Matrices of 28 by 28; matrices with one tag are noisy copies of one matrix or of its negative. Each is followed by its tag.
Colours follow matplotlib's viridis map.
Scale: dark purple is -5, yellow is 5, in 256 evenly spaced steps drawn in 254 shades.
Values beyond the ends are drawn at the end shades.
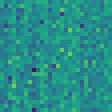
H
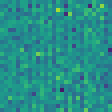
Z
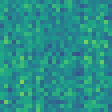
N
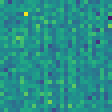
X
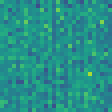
Z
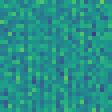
Z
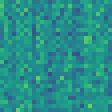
N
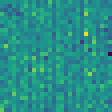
Z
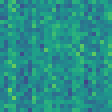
N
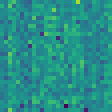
N
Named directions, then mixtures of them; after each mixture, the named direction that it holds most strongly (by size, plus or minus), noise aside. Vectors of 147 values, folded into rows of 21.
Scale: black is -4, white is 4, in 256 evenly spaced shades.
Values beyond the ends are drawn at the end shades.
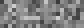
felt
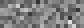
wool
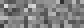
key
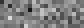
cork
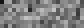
felt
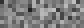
cork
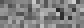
cork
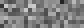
key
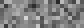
felt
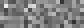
key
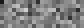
wool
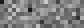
felt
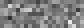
wool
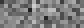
cork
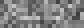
felt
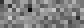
cork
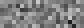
wool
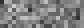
felt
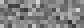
wool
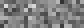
key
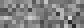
wool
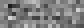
felt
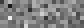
cork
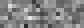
felt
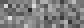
cork
